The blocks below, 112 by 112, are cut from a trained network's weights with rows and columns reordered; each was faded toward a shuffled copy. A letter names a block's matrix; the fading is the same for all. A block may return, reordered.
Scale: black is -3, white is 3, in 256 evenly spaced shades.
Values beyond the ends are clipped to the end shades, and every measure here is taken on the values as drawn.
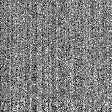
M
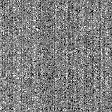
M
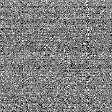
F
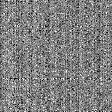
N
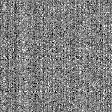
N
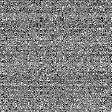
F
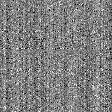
N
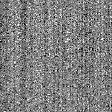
M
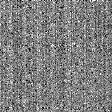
N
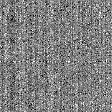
M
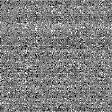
F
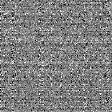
F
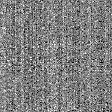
M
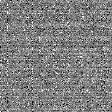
F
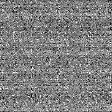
F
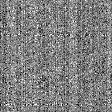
N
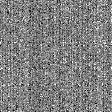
M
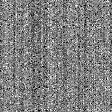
N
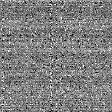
F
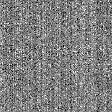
M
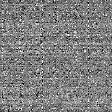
F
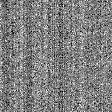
N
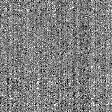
M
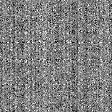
N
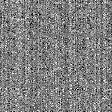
M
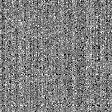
M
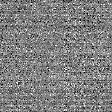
F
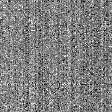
N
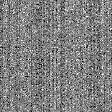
M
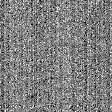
N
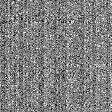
M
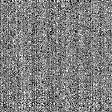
N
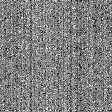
N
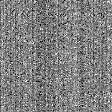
M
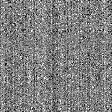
M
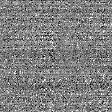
F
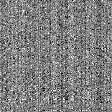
N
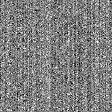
N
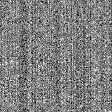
N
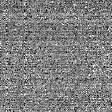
F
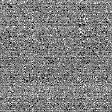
F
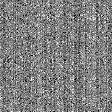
M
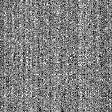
M
